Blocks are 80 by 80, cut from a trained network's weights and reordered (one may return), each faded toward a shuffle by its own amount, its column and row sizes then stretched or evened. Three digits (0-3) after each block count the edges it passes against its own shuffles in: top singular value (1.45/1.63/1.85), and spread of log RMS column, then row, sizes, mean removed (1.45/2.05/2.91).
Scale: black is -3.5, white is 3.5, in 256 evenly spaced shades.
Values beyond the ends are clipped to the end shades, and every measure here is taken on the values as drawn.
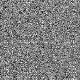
1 1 1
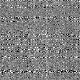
1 0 3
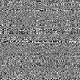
3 0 3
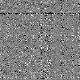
1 2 2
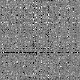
2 2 2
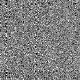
1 2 0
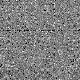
1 1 0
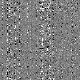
1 3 1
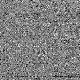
1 0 0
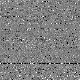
2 0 2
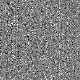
0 2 0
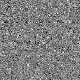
0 0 1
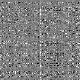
1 2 3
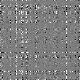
3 3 3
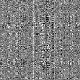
2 2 2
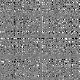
1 2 3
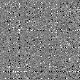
0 2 2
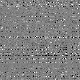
0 1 3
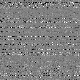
0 0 3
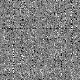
0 2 0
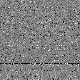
2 0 2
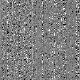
0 3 0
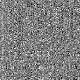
1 1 1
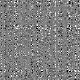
0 3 2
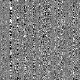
2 3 0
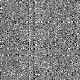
2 1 2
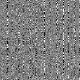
3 3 0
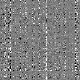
2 3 2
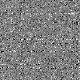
1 1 2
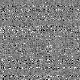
1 1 3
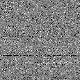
1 0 1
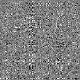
3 2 2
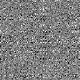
3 2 1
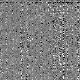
2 3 0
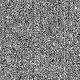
0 0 0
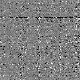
1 2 2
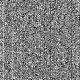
1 0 0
